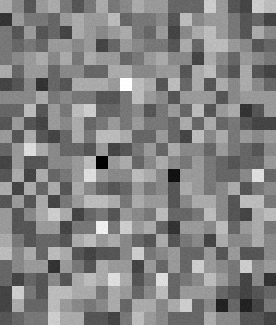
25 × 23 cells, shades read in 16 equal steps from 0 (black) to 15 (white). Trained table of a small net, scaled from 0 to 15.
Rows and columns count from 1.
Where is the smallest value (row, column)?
13, 9
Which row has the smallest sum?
10
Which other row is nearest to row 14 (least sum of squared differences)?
16
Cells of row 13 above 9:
3
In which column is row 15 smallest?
2
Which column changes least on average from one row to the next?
20
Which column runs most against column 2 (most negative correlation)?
19
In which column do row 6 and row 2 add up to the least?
23
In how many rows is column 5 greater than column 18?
12
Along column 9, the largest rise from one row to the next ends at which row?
14
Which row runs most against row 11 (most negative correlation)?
24
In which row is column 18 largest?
1
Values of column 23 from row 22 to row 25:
3 6 7 4
